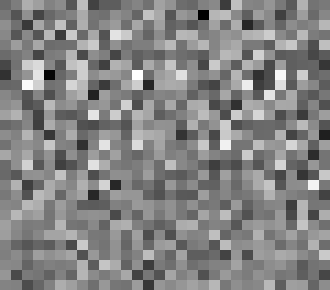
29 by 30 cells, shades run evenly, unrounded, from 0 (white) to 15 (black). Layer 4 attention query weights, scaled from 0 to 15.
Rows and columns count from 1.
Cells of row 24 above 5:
27
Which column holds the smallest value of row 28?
8
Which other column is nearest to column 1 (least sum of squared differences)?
2
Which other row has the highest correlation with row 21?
1
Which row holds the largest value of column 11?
19
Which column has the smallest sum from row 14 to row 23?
21
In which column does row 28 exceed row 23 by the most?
28
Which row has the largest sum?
6
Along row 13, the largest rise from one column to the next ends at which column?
22
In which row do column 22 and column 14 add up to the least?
12
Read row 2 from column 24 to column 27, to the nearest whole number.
6 7 11 9
